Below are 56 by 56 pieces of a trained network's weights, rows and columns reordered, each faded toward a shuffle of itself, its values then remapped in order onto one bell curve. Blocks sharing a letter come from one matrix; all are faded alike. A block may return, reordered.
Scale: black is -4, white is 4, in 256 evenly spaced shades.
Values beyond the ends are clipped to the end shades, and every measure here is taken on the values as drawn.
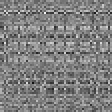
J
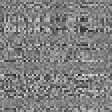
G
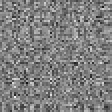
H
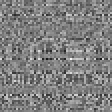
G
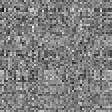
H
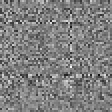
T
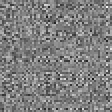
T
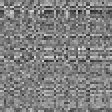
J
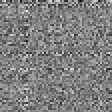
T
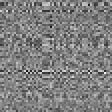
J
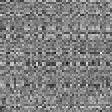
J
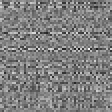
G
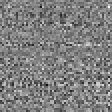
T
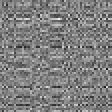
J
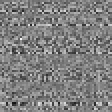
G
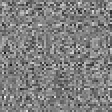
T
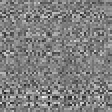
G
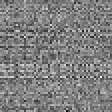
H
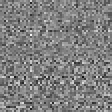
T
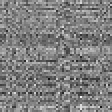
H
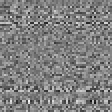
G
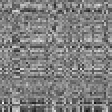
J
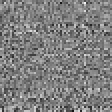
T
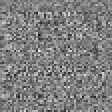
T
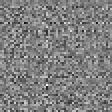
T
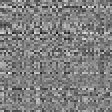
G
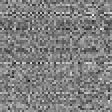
H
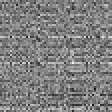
H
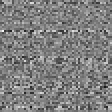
G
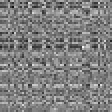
J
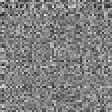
T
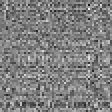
H
